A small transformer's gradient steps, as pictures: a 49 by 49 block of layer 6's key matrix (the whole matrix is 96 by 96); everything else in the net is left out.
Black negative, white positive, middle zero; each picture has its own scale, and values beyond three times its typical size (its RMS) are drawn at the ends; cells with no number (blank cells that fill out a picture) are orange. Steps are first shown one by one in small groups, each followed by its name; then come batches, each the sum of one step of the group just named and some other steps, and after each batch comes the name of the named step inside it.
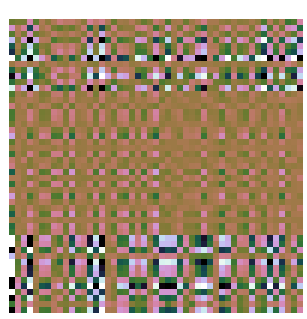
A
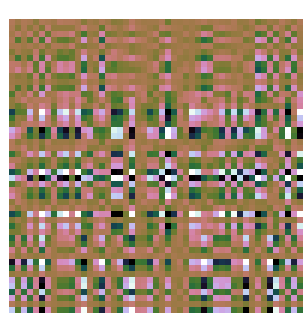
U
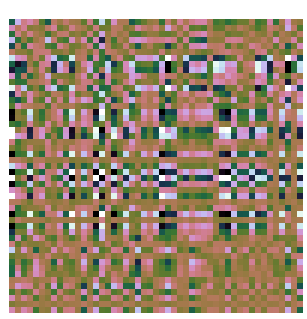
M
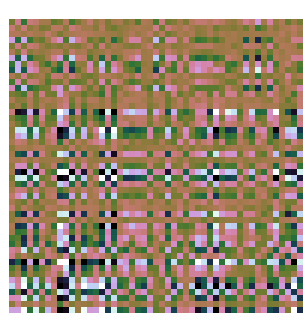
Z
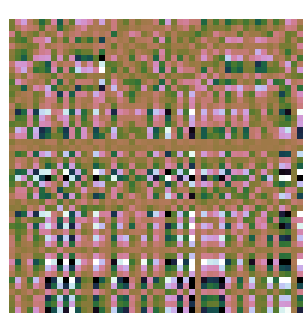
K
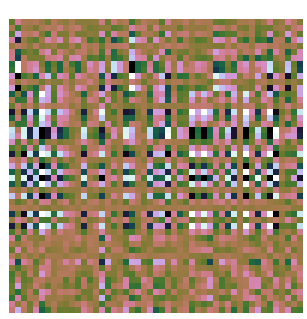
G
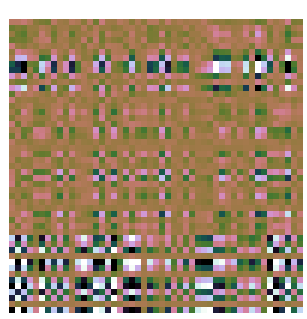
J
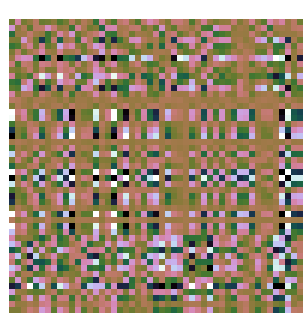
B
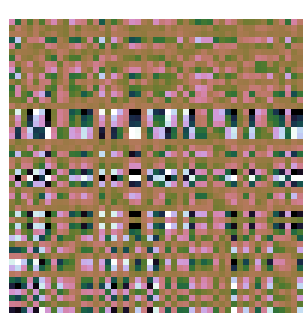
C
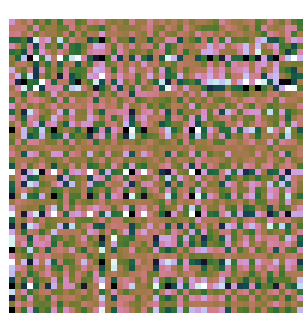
A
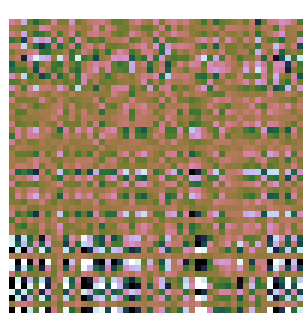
J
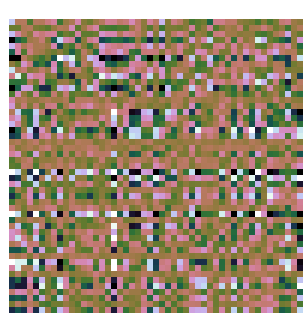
C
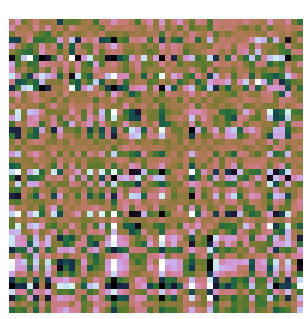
B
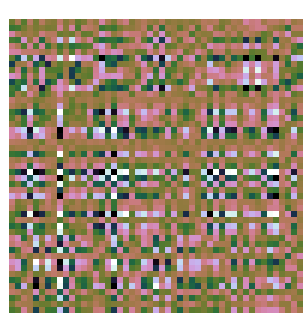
Z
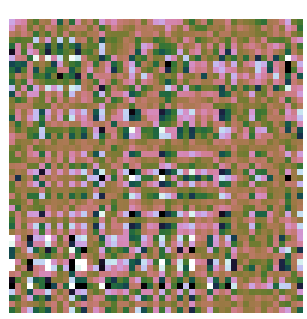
M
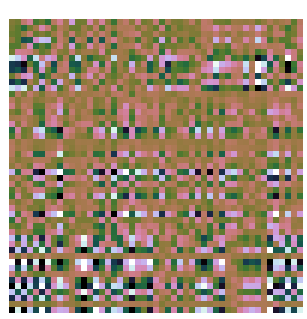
J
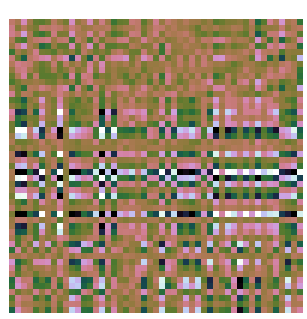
Z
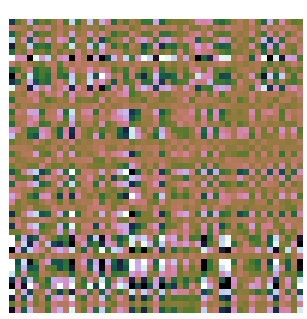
A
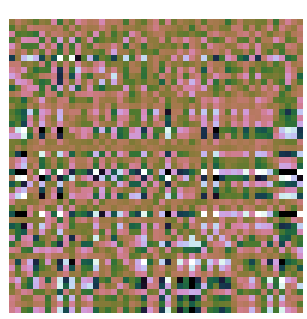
K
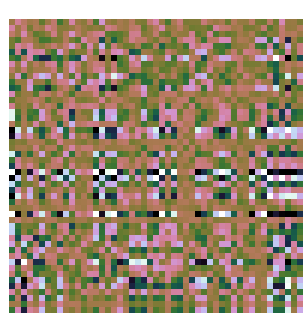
B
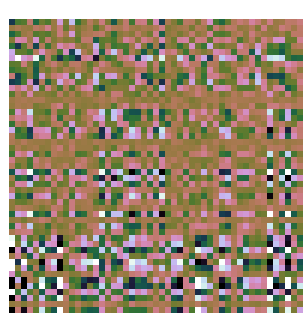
B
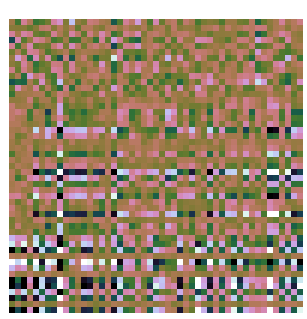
C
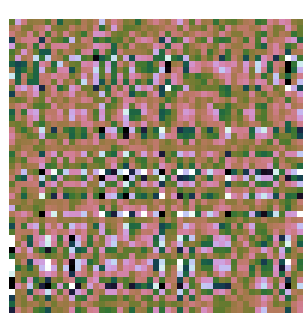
M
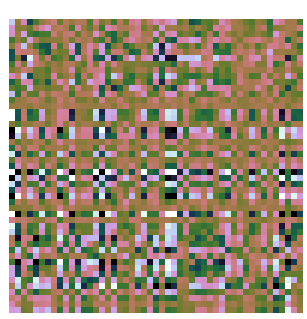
B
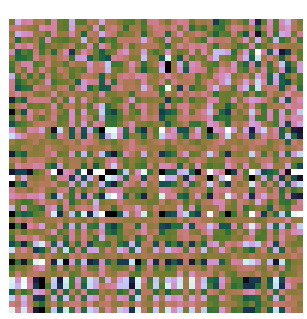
M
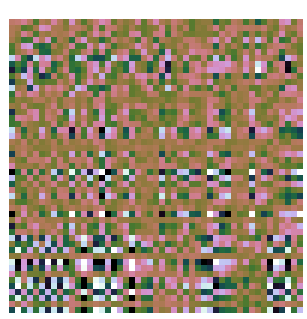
J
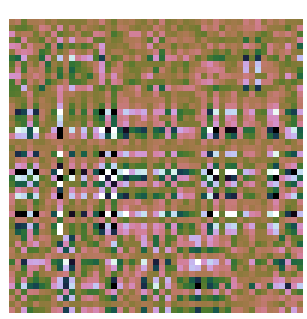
Z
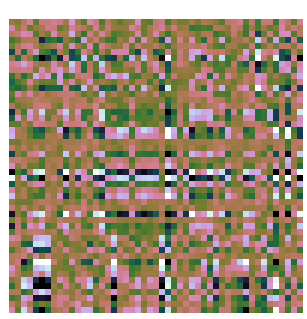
U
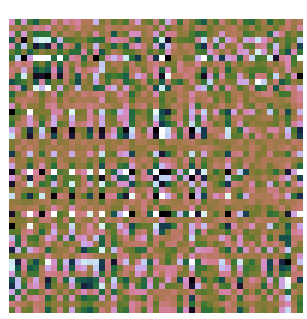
K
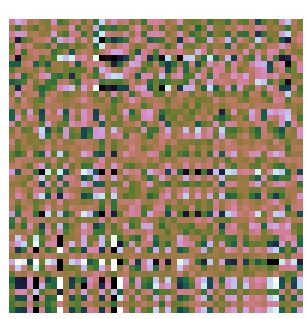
M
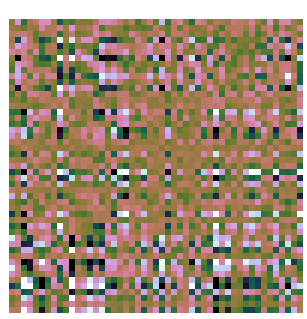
Z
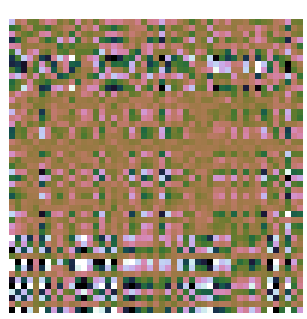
J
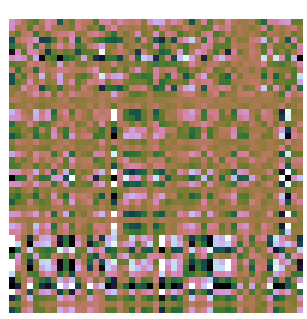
B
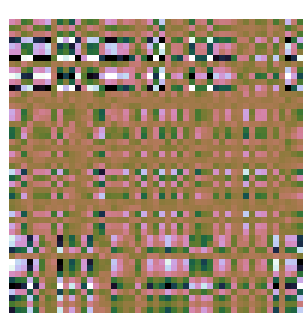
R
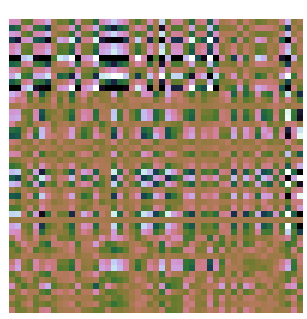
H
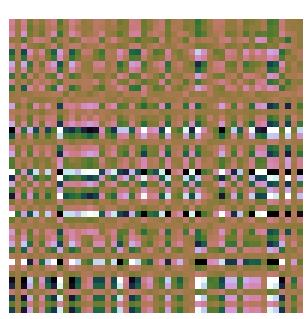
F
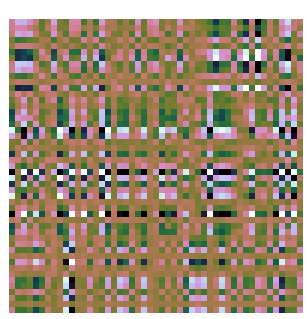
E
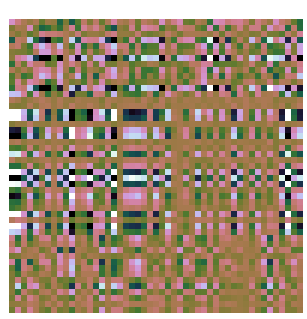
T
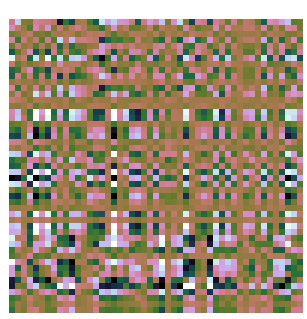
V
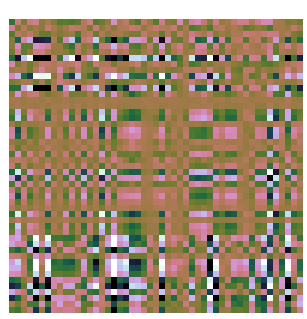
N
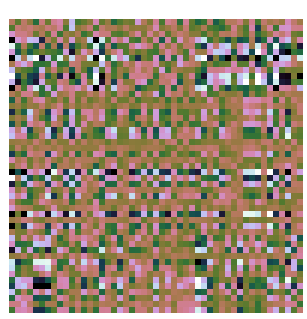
E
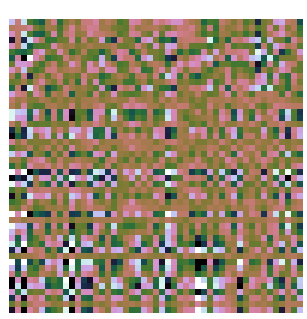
T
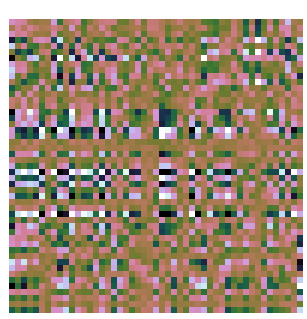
E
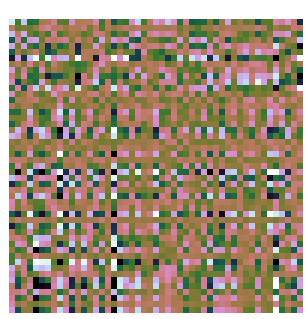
E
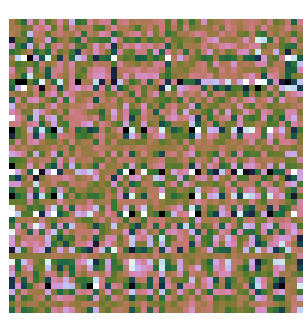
V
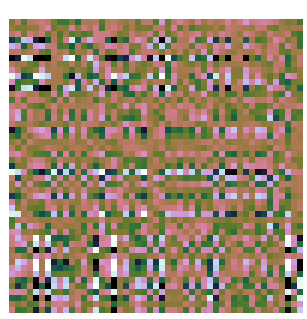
N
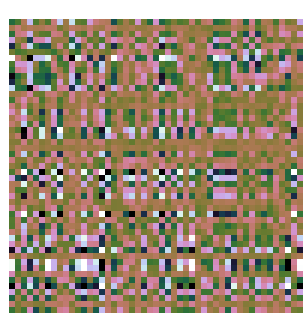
E
